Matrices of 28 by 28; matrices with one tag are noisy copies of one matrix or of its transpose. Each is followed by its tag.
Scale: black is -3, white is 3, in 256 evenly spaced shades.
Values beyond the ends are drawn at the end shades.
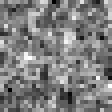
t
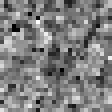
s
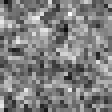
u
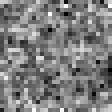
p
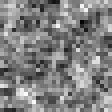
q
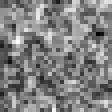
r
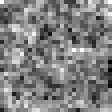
p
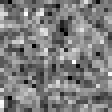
u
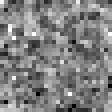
p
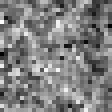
t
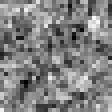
q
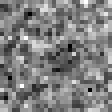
s
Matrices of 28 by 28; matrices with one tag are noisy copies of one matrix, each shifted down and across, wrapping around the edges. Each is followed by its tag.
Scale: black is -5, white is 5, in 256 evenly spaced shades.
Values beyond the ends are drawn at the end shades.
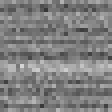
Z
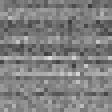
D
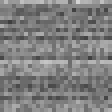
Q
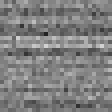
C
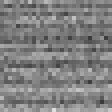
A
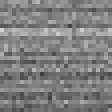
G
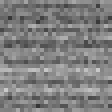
A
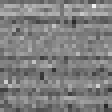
C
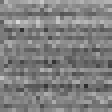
A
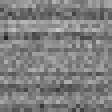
C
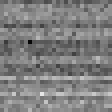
D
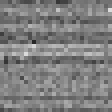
C
